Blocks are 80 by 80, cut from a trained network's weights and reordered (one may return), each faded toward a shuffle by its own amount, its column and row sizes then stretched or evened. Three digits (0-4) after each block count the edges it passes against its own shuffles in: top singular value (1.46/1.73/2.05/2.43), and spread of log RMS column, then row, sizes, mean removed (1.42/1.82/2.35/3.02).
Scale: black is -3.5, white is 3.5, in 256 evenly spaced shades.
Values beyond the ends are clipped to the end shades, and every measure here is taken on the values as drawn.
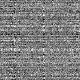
4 3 1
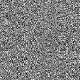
3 3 0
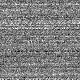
3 0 3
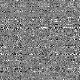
2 2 4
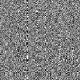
3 3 0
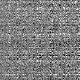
3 4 1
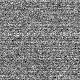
2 0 1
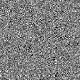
2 2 1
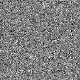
0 1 2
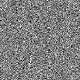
2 2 0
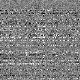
2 2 4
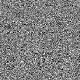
2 0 2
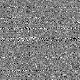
1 1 4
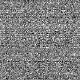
1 2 3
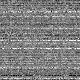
4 0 4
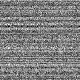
4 1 2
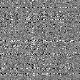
0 2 4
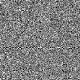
2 1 1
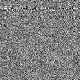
3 0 2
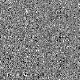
0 3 2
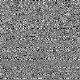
0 1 4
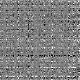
3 4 3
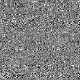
1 2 3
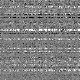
4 3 4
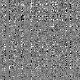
0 4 3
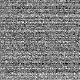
4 3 2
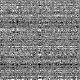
4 3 3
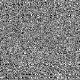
1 1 3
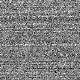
2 1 2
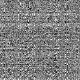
2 4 0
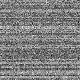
4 1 1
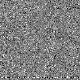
0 2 2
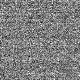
0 2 0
